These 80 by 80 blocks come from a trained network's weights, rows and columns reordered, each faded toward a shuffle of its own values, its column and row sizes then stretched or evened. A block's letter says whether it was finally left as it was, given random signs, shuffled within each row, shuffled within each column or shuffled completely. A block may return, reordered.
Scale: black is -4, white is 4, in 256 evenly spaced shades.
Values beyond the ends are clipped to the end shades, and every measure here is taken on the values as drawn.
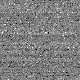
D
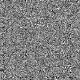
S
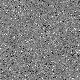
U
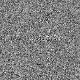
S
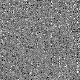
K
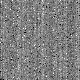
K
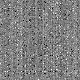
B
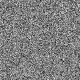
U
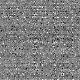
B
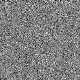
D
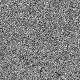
U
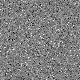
U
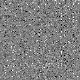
S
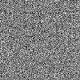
B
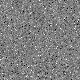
U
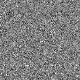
S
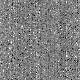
K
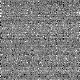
B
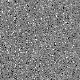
K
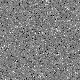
U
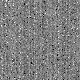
K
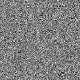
B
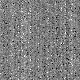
K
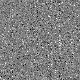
K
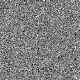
S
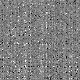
B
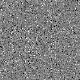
S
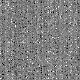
B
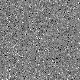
K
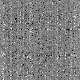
B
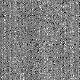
B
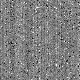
K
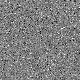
U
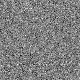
D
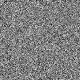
D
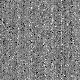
K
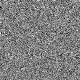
D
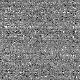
B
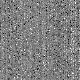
K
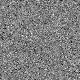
U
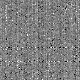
B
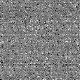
B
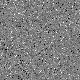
U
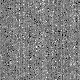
K
